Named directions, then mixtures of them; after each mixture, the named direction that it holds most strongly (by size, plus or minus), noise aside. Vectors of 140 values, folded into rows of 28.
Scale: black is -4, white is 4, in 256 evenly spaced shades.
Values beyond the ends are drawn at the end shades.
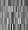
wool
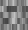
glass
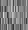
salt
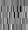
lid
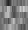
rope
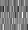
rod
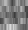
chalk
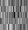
lid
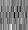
lid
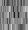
lid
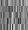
wool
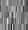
wool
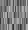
salt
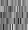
wool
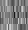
chalk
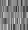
wool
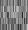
salt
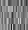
wool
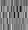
lid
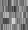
glass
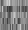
glass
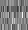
rod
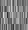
salt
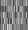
salt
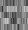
glass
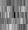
rope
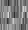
rope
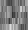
rope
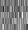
rod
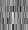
lid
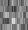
glass
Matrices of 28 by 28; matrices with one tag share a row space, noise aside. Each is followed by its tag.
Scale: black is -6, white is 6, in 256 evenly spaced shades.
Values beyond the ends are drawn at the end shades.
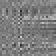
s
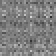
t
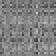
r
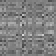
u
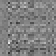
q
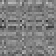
u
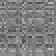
u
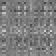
t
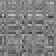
u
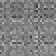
r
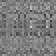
t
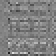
q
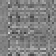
q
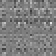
t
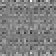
t
